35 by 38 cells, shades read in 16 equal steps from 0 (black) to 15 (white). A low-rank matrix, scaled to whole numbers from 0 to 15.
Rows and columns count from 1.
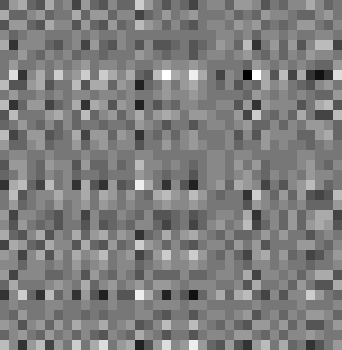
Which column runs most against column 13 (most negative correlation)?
37
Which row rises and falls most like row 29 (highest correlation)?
12
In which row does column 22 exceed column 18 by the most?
35
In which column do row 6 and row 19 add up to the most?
16
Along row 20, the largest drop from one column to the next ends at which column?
3
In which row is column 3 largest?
30
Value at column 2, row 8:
13
